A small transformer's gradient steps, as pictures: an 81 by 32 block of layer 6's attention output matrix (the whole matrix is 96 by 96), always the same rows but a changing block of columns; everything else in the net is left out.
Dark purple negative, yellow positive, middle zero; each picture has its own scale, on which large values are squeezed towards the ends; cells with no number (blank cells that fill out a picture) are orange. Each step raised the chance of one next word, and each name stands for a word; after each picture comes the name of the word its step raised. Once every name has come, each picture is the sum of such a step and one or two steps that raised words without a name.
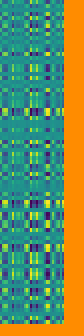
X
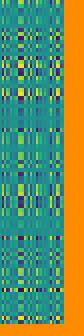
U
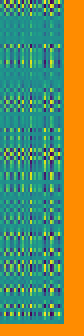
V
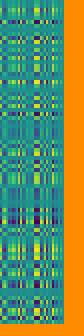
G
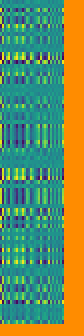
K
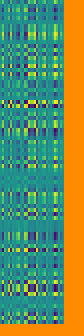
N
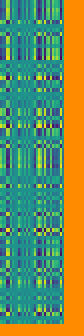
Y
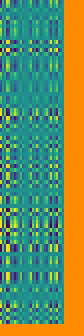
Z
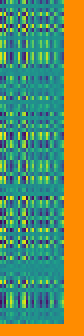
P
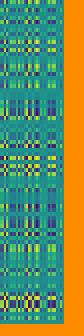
Z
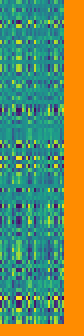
G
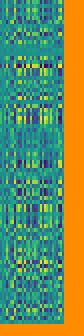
G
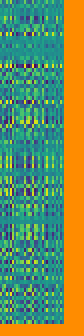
N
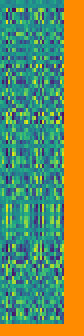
G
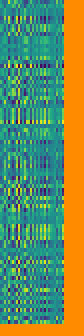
U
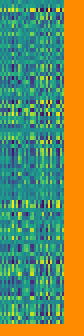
X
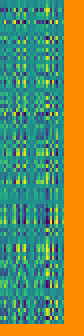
G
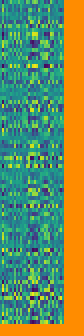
N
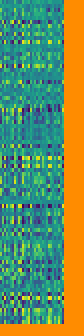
G
